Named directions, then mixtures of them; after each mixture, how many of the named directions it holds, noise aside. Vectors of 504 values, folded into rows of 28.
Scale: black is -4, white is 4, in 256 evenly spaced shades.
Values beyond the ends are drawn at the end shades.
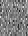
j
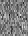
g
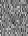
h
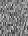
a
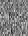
two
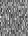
four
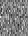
four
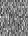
four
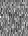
four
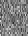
one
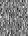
three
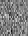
two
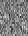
two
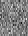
four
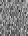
three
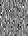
two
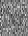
three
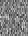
four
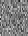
two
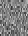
two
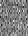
one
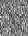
four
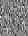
three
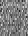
two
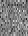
two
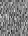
three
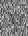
two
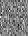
three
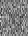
four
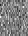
three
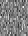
two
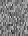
one
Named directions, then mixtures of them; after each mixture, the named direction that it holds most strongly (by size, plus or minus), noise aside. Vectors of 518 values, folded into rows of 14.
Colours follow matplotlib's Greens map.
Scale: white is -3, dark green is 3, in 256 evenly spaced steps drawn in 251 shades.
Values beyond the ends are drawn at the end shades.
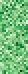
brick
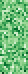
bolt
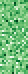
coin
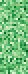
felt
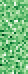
coin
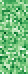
bolt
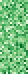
brick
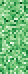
felt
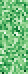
bolt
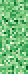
coin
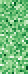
coin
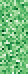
coin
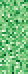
coin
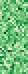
bolt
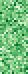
brick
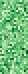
bolt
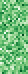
brick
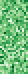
bolt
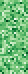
bolt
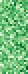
brick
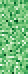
coin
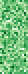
bolt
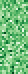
coin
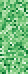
bolt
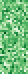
bolt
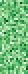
felt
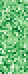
bolt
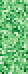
bolt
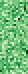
felt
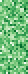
felt
